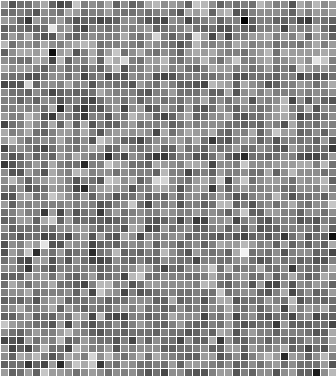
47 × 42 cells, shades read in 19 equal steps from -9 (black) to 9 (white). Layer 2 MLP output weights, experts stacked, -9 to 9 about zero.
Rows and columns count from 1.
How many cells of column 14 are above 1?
12
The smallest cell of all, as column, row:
31, 3
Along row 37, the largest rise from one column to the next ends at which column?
13
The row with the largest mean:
8
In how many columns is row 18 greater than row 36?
18
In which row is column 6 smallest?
27
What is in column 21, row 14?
2
